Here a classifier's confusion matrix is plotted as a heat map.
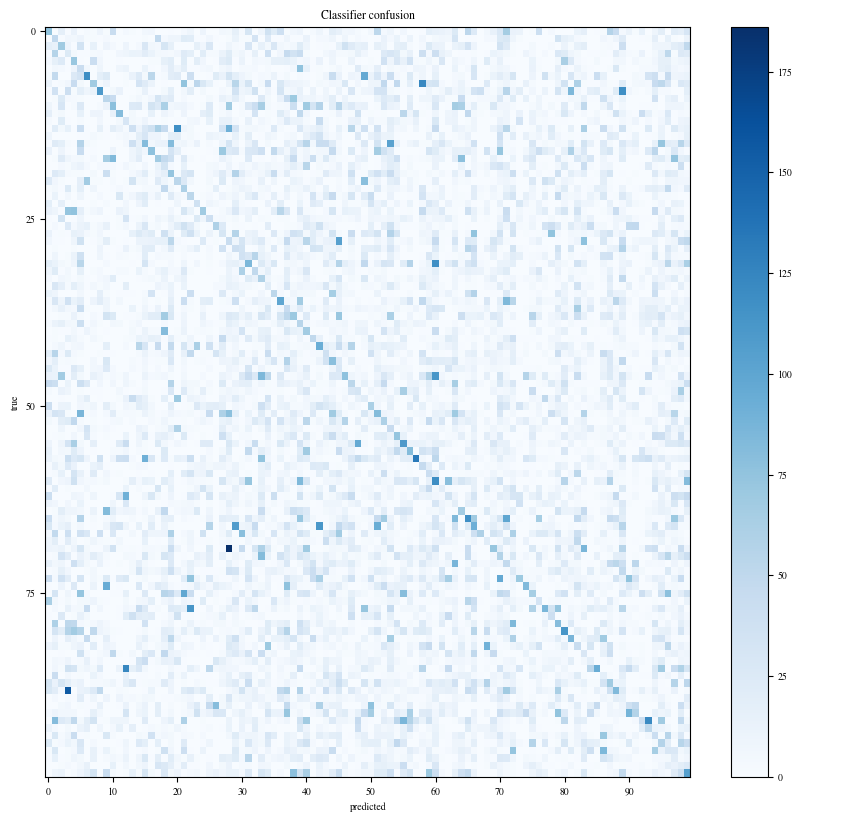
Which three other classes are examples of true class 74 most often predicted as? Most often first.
9, 37, 52
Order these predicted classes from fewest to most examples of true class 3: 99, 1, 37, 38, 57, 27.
57, 27, 99, 38, 37, 1
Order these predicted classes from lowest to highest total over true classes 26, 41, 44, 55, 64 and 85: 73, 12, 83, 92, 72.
92, 73, 83, 72, 12
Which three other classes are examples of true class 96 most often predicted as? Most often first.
86, 72, 94
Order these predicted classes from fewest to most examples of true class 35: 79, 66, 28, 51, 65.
28, 51, 79, 65, 66
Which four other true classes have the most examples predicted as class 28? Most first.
69, 13, 51, 10
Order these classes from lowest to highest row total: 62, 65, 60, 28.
62, 28, 60, 65
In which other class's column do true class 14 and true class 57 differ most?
33
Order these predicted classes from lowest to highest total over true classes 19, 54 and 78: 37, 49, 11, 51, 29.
11, 49, 37, 29, 51
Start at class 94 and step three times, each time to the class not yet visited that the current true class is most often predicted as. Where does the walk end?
17
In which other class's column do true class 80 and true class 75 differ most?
21
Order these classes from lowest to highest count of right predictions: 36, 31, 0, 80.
0, 31, 36, 80
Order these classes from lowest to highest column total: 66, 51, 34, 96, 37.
34, 96, 51, 37, 66
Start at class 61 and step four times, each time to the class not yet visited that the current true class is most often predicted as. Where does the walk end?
43
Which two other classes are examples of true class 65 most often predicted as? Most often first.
71, 63
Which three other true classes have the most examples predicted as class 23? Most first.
42, 7, 91
